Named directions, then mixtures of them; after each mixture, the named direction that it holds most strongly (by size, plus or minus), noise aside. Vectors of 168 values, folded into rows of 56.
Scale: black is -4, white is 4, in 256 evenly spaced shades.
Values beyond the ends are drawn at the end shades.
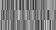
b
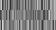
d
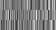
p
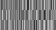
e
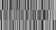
d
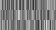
b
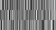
d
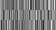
p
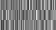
e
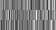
p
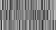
d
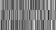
p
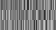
e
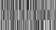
b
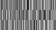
e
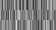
b
